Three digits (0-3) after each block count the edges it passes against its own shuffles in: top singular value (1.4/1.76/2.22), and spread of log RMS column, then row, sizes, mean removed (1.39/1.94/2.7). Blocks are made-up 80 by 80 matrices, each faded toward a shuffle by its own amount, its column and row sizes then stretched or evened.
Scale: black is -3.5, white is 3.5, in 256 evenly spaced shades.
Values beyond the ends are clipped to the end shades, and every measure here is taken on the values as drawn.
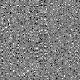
3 1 0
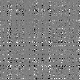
2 3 3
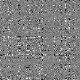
1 3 3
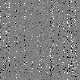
0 3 1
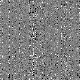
1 3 1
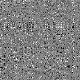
2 2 2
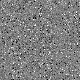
0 1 0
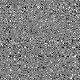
2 1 2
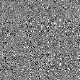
1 2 2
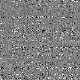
0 2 3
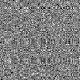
3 1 1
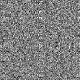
2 1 1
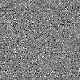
2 0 1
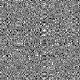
3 1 2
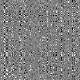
3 3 2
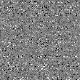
0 1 2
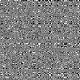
3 1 3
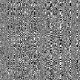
3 3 1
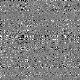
2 2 3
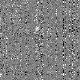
1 3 1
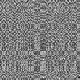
3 1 0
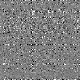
2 2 3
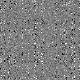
0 3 1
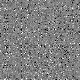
2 1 1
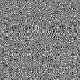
3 0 1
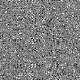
2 1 1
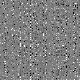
2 3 0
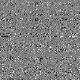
0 2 3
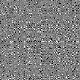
3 2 2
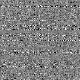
1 1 3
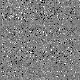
0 2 2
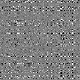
3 2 3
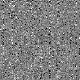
2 2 0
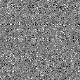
1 1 2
